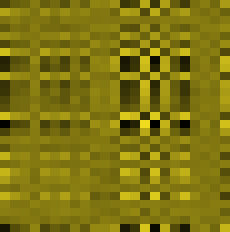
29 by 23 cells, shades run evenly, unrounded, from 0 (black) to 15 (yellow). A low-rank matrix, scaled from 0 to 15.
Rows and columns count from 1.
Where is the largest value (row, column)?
16, 15
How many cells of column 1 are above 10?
8
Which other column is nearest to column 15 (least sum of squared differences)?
23
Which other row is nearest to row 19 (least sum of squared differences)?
4
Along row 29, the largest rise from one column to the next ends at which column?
17
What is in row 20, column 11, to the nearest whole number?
8
